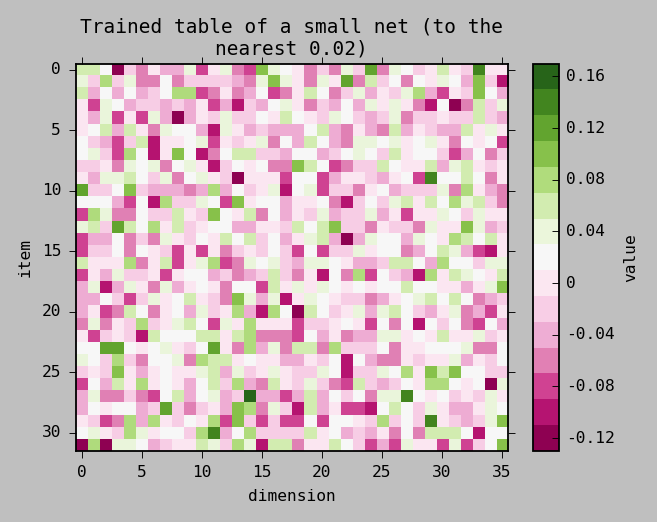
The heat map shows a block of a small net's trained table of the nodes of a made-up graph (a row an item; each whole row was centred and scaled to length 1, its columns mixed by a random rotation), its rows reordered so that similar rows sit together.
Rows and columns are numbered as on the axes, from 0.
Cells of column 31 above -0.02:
23
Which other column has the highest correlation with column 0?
15
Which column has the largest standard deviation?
11
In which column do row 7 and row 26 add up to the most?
13
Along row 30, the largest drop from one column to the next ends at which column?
12
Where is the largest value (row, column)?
27, 14
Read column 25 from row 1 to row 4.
-0.02 0 0 -0.02
